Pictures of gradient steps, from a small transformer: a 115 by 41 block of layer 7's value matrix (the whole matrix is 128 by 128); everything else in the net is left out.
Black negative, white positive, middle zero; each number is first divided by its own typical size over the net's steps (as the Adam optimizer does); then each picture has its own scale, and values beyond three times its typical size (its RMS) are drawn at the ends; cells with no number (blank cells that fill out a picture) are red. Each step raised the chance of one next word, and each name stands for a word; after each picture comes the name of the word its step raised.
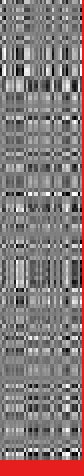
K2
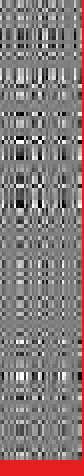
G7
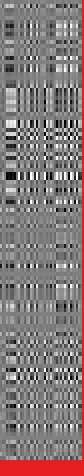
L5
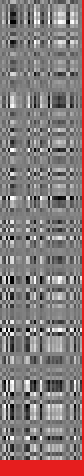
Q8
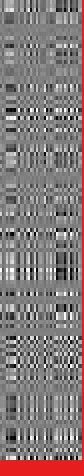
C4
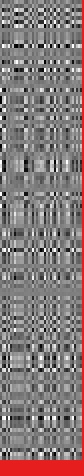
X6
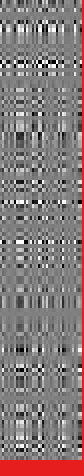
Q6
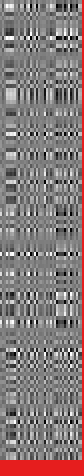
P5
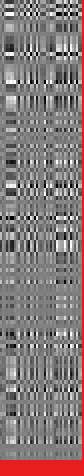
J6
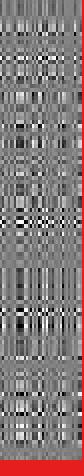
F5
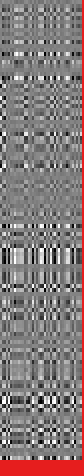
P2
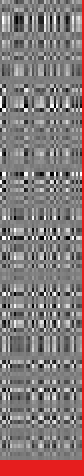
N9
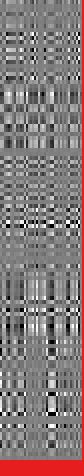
F5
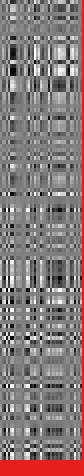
K2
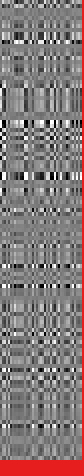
L5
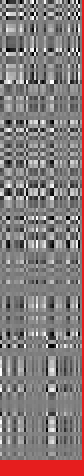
J6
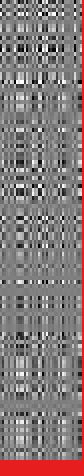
J6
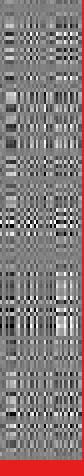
F5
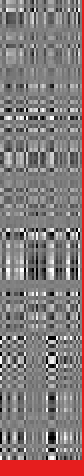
C4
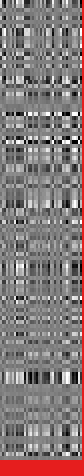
G7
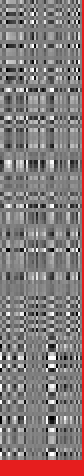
X6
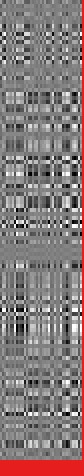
F5
